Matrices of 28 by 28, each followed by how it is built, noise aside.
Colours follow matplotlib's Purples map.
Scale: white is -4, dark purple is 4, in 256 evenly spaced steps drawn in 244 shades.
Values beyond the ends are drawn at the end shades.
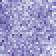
smooth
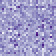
uneven columns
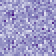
repeating rows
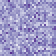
repeating rows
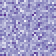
repeating rows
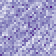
Hankel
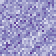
Hankel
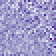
upper triangular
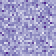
repeating rows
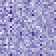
uneven columns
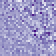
upper triangular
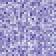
repeating rows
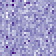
uneven columns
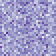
repeating rows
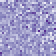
upper triangular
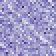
Toeplitz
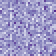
repeating rows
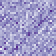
Hankel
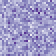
repeating rows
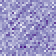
Hankel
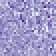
upper triangular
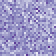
Toeplitz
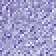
Hankel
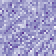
Hankel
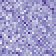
Toeplitz
